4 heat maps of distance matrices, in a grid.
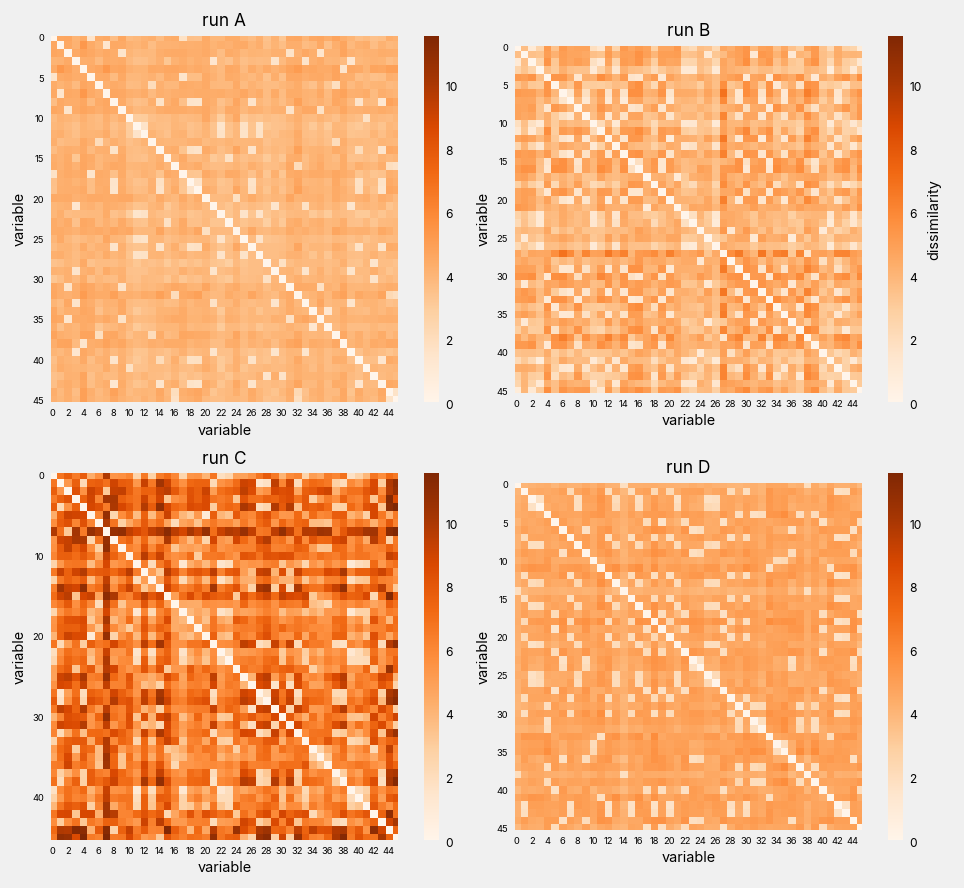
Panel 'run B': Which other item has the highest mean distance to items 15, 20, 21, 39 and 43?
27
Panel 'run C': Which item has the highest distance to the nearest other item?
25
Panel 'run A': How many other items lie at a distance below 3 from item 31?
3
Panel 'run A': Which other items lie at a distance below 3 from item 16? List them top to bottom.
32, 44, 45
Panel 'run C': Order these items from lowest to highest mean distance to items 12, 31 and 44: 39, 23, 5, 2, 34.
5, 39, 23, 34, 2
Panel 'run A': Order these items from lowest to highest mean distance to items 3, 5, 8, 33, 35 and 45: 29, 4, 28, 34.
29, 28, 34, 4
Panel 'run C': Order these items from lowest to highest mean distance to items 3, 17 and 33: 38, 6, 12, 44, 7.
6, 38, 12, 44, 7
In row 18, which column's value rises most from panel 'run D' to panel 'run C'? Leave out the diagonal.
7
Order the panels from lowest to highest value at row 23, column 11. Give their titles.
run C, run B, run A, run D
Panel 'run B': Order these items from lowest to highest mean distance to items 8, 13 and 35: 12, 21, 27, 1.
12, 21, 1, 27
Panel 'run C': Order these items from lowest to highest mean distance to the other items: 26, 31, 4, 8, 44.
26, 31, 8, 4, 44
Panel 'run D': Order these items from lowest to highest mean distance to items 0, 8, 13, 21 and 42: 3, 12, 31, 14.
3, 14, 12, 31
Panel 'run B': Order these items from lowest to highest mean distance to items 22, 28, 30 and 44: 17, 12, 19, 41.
41, 19, 17, 12
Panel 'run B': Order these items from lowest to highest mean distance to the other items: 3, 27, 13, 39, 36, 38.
3, 13, 36, 39, 38, 27
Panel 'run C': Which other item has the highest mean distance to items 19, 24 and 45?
7
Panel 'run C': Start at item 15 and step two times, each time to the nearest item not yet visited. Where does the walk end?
34
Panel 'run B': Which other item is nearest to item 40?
24
